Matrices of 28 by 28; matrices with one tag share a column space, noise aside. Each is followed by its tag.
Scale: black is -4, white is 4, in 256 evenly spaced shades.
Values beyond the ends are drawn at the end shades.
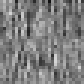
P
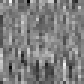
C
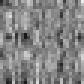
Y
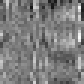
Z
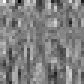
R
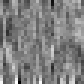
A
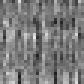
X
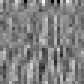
C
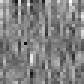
P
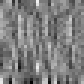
A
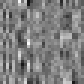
Y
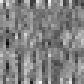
Y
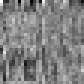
C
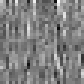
P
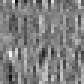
C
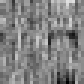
X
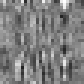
C
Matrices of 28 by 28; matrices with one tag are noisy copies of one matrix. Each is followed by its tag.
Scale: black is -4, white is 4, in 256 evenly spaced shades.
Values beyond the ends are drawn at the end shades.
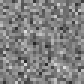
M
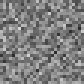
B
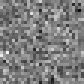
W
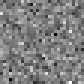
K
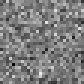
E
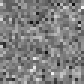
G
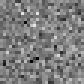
W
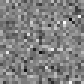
W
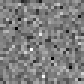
M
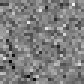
B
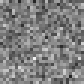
G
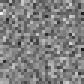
K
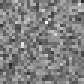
E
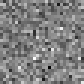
G
